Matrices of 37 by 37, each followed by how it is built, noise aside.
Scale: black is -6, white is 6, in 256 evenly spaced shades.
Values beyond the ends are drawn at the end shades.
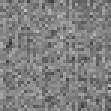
blocks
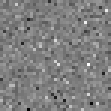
sparse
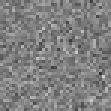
noise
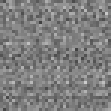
repeating columns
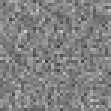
repeating columns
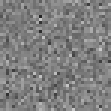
uneven columns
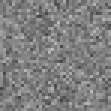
noise
